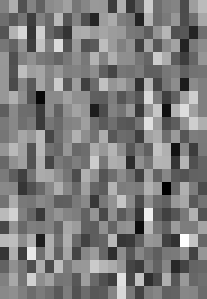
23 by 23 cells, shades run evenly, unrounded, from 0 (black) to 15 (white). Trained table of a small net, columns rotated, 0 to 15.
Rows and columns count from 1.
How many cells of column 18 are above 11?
3
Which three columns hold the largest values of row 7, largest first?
7, 12, 17
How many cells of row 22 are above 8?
9
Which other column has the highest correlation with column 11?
19
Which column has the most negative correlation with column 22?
5
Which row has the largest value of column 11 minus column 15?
13
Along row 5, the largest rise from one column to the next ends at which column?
18
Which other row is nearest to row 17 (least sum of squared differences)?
8
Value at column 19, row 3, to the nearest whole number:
11
